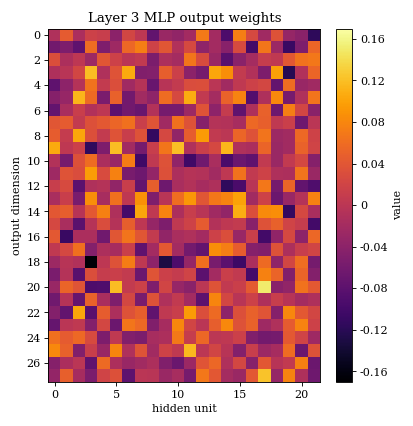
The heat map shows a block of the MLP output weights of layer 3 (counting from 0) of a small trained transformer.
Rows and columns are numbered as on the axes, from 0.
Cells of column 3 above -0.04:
20
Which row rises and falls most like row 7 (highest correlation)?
12
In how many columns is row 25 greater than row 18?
16
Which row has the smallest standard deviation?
7
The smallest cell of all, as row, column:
18, 3
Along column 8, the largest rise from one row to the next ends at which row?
9
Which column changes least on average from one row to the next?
13
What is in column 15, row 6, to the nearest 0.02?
-0.08
